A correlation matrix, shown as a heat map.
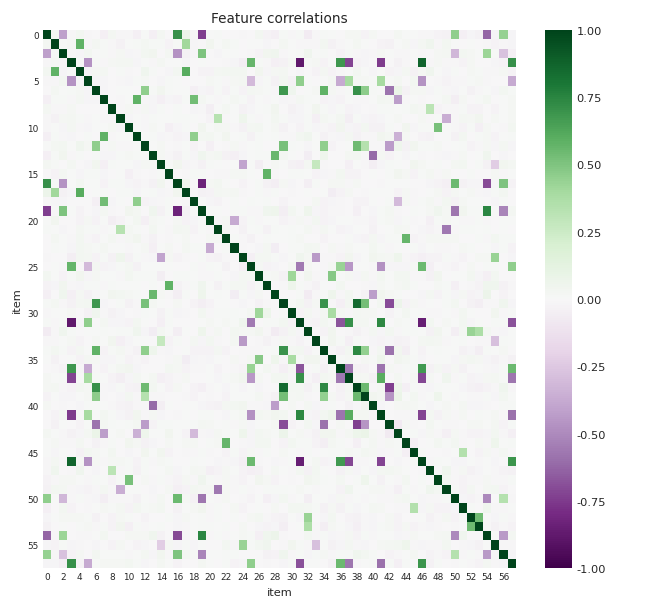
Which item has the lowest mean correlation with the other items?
42
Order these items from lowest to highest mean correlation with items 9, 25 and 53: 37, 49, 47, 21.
37, 49, 47, 21
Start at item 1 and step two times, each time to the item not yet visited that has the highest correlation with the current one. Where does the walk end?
17
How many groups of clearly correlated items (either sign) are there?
16
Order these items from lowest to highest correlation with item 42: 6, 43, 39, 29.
29, 6, 39, 43
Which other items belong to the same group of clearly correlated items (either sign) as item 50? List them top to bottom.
0, 2, 16, 19, 54, 56
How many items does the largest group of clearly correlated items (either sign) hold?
9
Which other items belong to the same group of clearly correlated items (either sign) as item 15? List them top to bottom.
27
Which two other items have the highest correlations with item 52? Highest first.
53, 32
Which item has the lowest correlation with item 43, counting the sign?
7
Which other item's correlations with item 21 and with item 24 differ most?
49
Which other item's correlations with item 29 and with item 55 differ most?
38
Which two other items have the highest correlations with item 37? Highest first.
31, 41
